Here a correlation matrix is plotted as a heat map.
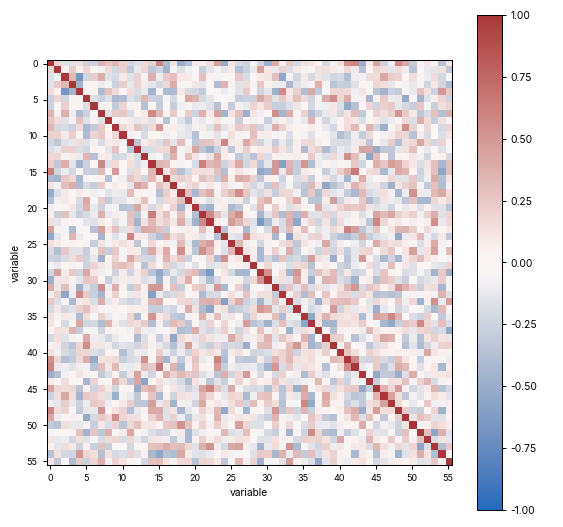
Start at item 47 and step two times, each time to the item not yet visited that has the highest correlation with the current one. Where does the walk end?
14
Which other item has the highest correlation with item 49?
9
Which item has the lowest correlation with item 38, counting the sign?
17
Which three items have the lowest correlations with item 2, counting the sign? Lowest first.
4, 32, 41
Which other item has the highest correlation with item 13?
41
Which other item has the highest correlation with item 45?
22
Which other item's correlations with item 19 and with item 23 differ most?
0
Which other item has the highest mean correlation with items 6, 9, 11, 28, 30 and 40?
47
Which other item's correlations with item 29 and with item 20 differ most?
15
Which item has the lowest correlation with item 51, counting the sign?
53
